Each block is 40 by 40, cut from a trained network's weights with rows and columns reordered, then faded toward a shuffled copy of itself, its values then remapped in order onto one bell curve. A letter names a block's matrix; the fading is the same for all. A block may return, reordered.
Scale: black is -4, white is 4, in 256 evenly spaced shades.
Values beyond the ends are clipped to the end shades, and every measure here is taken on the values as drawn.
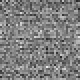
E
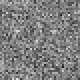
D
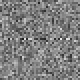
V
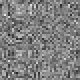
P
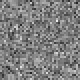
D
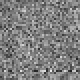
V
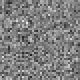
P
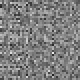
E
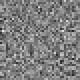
P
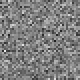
V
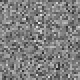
V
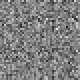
D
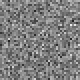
D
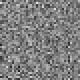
P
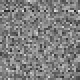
V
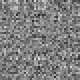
P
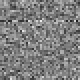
V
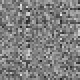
E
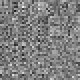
P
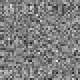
P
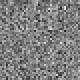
P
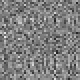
P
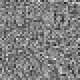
D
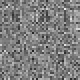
P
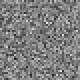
D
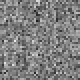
D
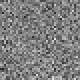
P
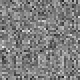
P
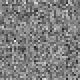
V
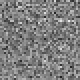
V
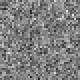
D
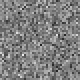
D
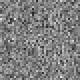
D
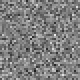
V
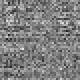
E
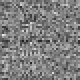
E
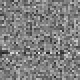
V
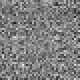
E
